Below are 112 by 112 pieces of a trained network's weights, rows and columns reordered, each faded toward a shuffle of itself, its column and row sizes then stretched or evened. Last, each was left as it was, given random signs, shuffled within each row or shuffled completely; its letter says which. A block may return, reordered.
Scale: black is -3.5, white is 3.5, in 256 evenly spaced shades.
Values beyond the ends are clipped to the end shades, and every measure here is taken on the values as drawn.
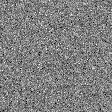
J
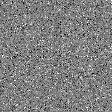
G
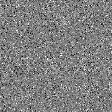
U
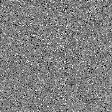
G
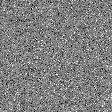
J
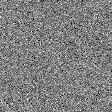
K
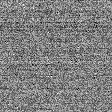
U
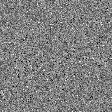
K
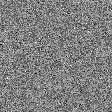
J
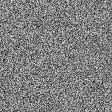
J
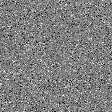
K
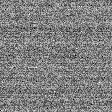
K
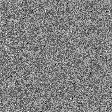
G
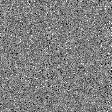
G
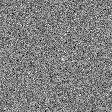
J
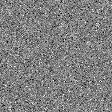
K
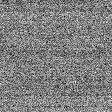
K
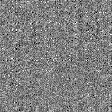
U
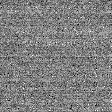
U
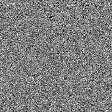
G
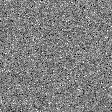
J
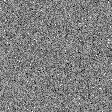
J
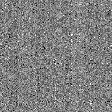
U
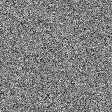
J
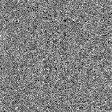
U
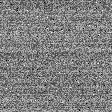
K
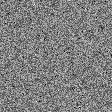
J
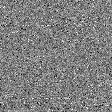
K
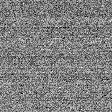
U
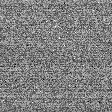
K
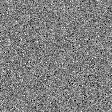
K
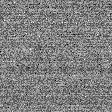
K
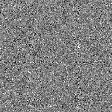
U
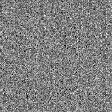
U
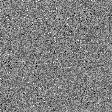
G
